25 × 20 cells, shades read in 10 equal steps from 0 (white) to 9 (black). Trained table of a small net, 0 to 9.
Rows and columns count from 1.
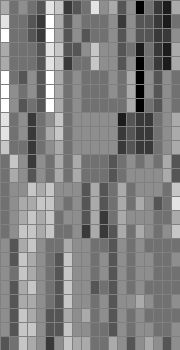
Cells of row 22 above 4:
7
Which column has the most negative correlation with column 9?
11
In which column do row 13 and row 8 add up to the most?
16
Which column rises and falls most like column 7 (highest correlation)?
13
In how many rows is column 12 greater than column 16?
10
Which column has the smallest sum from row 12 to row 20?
3
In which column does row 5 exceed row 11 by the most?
19
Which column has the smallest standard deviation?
9
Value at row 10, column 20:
3
